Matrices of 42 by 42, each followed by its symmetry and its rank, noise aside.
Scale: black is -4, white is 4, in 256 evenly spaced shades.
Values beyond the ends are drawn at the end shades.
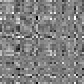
no symmetry, rank three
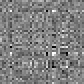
symmetric, rank three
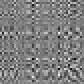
antisymmetric, rank two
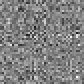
no symmetry, rank four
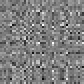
no symmetry, rank three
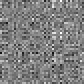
no symmetry, rank three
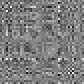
symmetric, rank four
